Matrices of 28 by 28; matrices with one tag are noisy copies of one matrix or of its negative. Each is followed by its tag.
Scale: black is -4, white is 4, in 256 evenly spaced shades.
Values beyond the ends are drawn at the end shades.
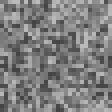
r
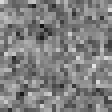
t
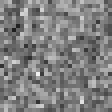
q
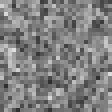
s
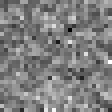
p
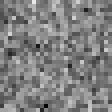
t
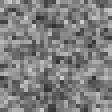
p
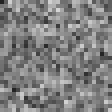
t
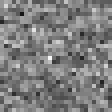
p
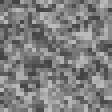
p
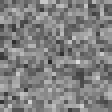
p
